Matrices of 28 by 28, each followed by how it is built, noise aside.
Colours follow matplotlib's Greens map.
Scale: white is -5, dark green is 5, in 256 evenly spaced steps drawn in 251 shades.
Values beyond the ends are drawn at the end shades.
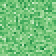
blocks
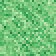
Toeplitz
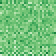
low rank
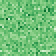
uneven rows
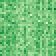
blocks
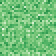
blocks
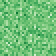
repeating rows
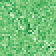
banded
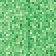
repeating rows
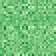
low rank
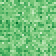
blocks
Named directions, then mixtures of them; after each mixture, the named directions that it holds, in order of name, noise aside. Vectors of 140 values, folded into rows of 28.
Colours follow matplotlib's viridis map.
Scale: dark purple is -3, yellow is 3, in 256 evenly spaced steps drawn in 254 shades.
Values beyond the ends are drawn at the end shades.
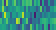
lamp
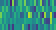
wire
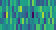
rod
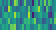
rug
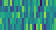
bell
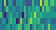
lamp.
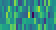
rod, rug.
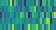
wire.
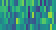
lamp, rug.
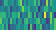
bell, wire.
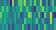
wire.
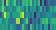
lamp.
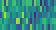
lamp.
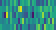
rod.
